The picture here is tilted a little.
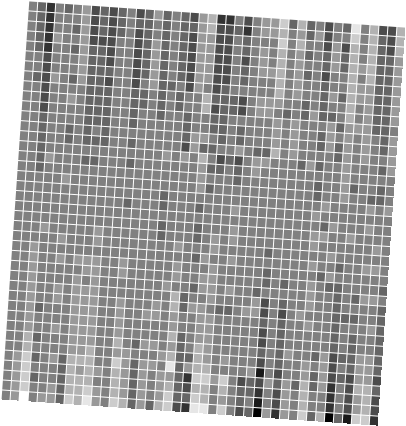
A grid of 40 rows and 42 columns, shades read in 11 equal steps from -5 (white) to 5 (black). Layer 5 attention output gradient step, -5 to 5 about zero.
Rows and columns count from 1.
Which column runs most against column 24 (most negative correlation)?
33
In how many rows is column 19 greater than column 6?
13
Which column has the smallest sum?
19
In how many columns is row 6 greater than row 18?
15
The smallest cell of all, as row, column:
40, 3
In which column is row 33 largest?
29
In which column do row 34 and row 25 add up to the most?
37
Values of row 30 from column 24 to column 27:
1 1 0 -1
